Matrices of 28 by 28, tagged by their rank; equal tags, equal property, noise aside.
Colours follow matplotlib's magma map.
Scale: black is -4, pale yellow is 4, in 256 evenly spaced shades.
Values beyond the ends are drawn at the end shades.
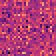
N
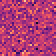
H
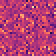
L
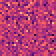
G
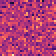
L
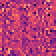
L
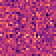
G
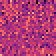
G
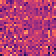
G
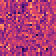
H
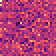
L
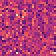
G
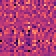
N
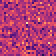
L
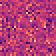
N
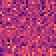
L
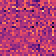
N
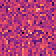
N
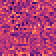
L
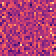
G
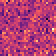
G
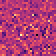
H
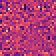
H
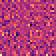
G
